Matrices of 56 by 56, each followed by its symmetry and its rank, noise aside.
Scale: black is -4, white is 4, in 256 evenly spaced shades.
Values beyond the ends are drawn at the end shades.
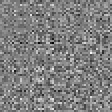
no symmetry, rank six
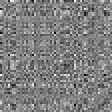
symmetric, rank four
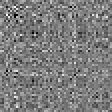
symmetric, rank five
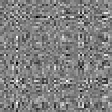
antisymmetric, rank four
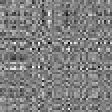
no symmetry, rank four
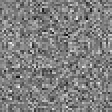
antisymmetric, rank six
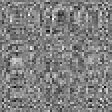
antisymmetric, rank four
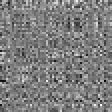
no symmetry, rank six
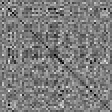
symmetric, rank five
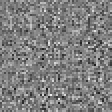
antisymmetric, rank six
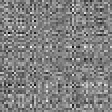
no symmetry, rank four
